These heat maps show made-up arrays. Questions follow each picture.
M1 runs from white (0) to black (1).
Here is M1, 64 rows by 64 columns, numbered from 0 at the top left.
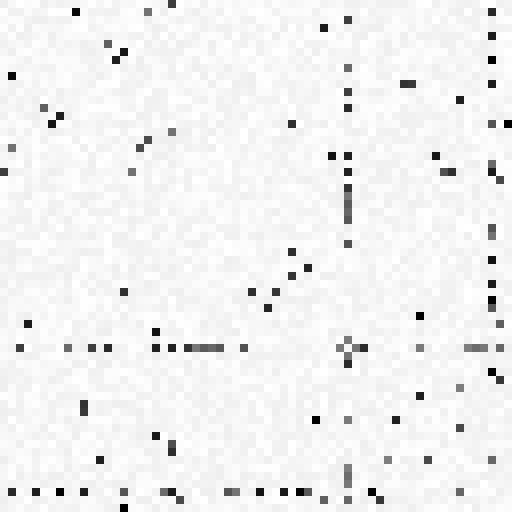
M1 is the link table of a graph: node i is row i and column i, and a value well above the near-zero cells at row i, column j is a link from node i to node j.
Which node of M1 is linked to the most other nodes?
node 43
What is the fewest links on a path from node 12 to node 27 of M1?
5
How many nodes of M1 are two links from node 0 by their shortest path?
5
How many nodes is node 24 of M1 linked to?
1
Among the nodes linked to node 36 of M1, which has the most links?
node 15
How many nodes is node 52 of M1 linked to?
3
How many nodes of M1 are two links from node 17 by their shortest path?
1
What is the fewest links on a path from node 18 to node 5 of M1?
6
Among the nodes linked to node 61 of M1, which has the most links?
node 21
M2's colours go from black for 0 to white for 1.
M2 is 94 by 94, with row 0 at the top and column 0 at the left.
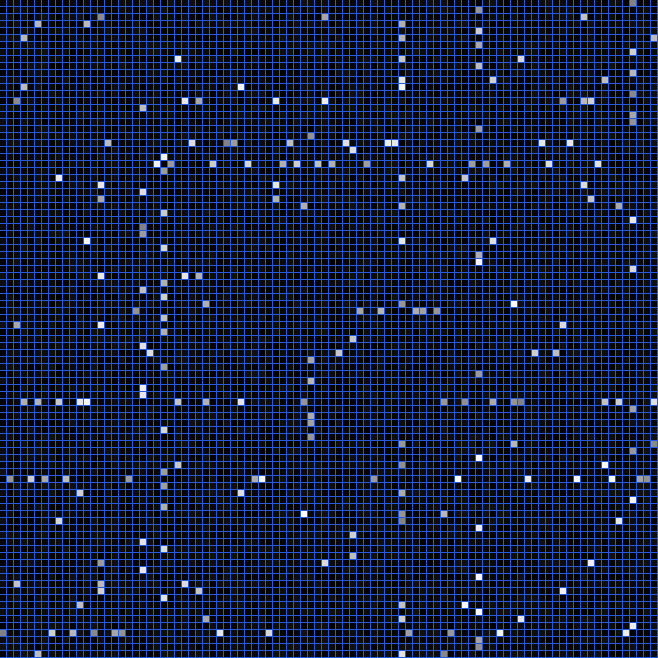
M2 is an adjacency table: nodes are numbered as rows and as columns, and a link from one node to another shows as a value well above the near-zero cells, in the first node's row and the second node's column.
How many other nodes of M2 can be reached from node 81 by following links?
10
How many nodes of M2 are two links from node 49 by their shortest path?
9
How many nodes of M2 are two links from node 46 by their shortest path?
5
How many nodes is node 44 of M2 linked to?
6
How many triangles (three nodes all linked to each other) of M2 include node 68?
0
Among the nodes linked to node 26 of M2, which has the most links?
node 14
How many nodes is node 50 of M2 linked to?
4
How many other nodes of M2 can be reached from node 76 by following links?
4
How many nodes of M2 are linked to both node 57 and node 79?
0
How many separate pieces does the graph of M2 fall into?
8
